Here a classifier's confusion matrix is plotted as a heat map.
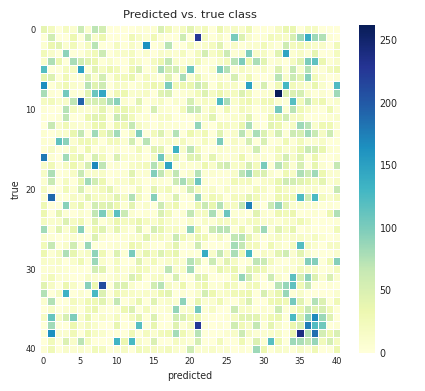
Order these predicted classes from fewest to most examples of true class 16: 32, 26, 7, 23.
26, 32, 23, 7
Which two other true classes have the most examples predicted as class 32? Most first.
8, 10
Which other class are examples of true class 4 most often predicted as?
37
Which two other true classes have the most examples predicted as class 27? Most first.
4, 31
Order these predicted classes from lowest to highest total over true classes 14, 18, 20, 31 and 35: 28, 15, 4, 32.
4, 32, 15, 28
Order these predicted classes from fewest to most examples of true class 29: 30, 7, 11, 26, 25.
11, 26, 25, 30, 7
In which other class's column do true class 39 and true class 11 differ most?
12
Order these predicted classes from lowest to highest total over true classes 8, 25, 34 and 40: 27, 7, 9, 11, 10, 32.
9, 11, 27, 10, 7, 32
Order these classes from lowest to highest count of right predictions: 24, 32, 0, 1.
24, 0, 1, 32
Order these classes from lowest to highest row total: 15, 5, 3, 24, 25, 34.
24, 15, 3, 34, 25, 5
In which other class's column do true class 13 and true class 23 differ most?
25
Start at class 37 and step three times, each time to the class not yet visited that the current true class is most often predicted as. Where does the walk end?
36
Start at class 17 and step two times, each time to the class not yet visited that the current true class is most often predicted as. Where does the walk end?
0
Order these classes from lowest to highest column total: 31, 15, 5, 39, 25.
39, 31, 25, 15, 5
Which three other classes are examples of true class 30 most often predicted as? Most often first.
20, 17, 7
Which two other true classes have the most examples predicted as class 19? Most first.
34, 6
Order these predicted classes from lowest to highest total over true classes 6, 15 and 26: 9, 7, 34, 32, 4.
9, 4, 7, 34, 32
